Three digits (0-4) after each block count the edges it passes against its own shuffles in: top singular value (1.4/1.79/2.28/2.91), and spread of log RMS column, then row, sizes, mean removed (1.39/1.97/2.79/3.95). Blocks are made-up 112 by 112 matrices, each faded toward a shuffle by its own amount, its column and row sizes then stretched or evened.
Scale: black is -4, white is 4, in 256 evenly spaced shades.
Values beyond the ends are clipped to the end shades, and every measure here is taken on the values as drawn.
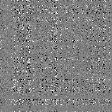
0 3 3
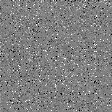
1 2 1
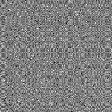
4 1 0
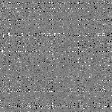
2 2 3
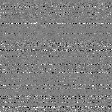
1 1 4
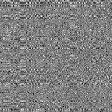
4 0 3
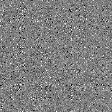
1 2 2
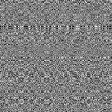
4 0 4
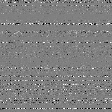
2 0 4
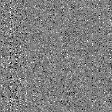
1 3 1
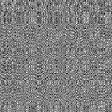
4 2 1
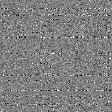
2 1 3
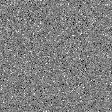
1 1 0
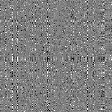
4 3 1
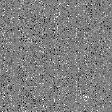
0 3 1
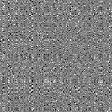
4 2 1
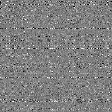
2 1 3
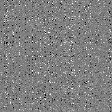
2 3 1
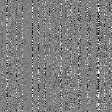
3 4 0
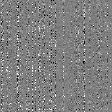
2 4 1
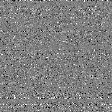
0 0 3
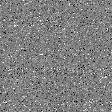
0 0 2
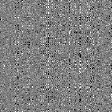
3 3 2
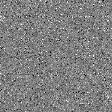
1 1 1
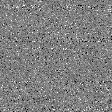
1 0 2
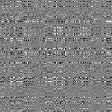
4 2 4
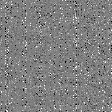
2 3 0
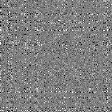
2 3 3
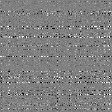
2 2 4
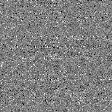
1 1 2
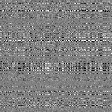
4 1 4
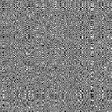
4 3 2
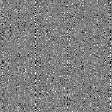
3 3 0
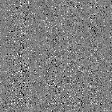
2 3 1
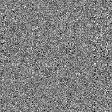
1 2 0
